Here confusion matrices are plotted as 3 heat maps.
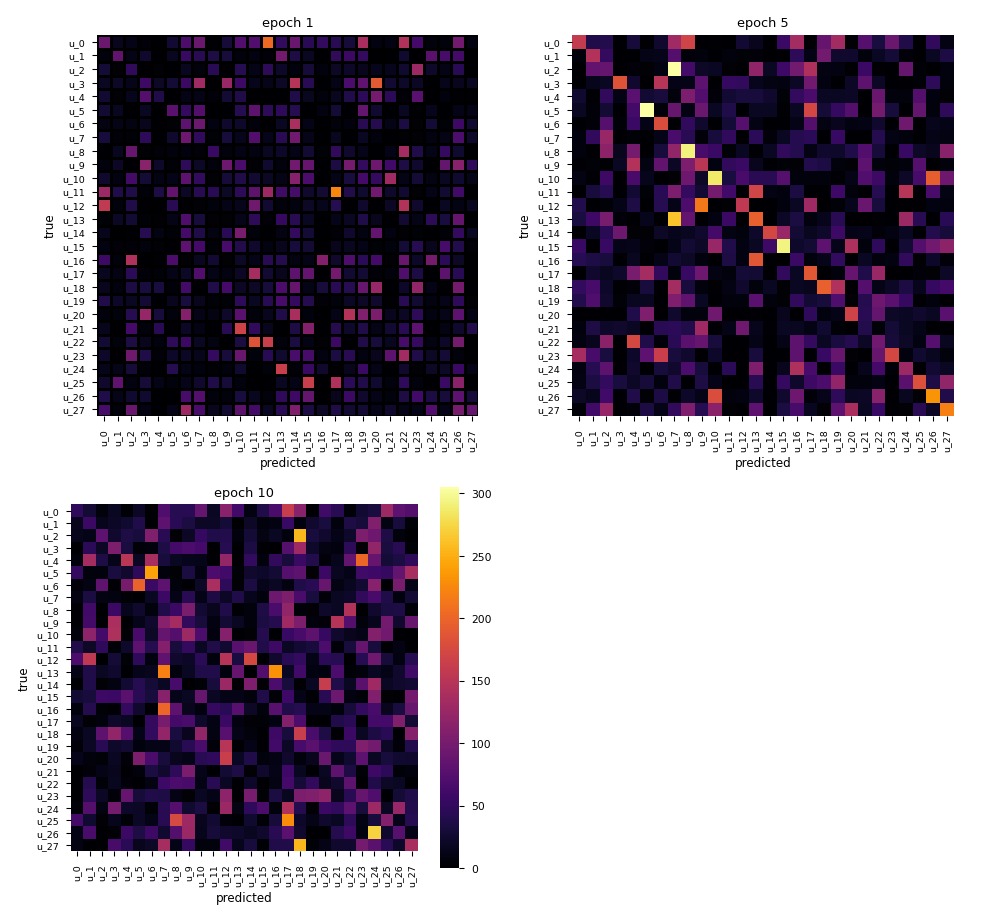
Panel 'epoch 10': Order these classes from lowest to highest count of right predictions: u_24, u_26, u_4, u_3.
u_26, u_3, u_24, u_4
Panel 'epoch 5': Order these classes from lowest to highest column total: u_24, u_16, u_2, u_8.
u_24, u_16, u_2, u_8
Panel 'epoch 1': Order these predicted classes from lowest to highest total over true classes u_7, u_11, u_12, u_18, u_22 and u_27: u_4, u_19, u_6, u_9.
u_4, u_9, u_19, u_6
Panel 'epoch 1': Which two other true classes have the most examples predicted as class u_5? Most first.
u_11, u_16
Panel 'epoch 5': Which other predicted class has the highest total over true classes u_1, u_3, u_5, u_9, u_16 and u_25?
u_17
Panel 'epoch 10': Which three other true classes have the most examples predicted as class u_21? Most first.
u_9, u_15, u_13
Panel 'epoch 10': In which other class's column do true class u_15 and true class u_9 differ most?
u_8
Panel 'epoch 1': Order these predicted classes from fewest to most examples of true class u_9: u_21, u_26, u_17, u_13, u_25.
u_13, u_17, u_21, u_25, u_26
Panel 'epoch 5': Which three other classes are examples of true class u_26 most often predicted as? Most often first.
u_10, u_22, u_16
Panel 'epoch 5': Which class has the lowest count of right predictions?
u_21
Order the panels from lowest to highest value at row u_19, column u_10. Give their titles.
epoch 5, epoch 1, epoch 10
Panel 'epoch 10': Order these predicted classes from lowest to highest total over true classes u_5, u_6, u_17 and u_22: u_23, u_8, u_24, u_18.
u_23, u_8, u_18, u_24
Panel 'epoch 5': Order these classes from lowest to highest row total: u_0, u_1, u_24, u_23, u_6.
u_1, u_6, u_24, u_23, u_0
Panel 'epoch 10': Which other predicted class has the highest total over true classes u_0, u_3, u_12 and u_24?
u_17
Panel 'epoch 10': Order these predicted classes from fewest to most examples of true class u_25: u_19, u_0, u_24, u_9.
u_19, u_24, u_0, u_9
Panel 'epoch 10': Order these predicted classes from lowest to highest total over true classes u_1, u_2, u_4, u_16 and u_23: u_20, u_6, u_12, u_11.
u_11, u_20, u_6, u_12
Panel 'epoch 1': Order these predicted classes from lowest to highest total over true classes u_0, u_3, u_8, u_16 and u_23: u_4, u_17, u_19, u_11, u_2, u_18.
u_4, u_11, u_17, u_18, u_19, u_2
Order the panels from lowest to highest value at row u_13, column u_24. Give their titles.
epoch 10, epoch 1, epoch 5
